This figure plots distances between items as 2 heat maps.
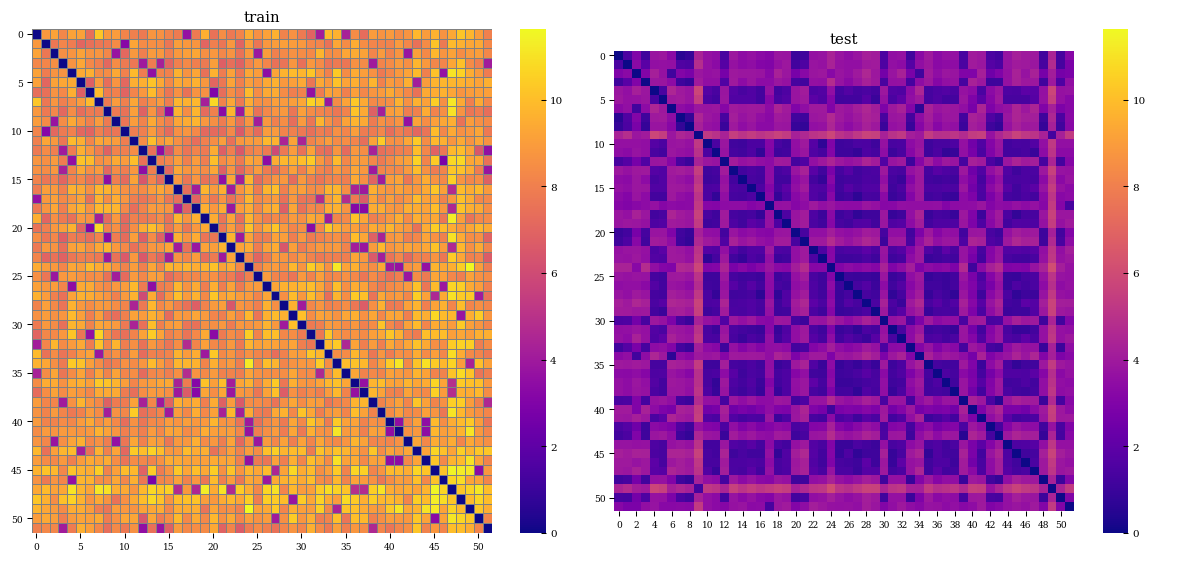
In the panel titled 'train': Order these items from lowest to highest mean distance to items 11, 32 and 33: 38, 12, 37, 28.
28, 12, 37, 38
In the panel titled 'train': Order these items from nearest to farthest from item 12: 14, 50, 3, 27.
14, 3, 27, 50
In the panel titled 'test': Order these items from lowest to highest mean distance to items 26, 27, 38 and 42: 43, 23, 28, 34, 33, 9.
23, 28, 33, 43, 34, 9
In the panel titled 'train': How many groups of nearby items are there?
15
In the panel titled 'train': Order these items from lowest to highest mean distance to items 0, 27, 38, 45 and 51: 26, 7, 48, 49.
26, 7, 49, 48
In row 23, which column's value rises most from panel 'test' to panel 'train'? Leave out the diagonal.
47
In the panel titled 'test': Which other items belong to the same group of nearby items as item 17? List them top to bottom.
51
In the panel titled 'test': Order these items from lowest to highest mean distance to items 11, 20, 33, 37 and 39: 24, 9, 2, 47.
47, 2, 24, 9
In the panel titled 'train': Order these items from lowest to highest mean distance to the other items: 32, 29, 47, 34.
32, 29, 34, 47
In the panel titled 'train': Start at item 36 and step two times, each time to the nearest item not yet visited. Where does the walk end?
37
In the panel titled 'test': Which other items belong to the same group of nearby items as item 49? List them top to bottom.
9
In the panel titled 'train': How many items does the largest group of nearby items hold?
6
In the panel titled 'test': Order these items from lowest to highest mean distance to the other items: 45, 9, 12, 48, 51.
45, 48, 12, 51, 9
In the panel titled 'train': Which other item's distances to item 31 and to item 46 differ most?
13
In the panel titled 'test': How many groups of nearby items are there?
6
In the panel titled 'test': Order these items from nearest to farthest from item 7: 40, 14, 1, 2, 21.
21, 1, 2, 14, 40
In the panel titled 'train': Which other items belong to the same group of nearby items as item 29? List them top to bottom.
48
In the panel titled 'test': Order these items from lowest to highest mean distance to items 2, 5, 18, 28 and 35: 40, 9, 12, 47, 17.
47, 40, 17, 12, 9
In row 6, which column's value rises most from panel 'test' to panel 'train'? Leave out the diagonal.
34
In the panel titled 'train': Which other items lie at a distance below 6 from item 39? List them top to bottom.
8, 15, 21, 23
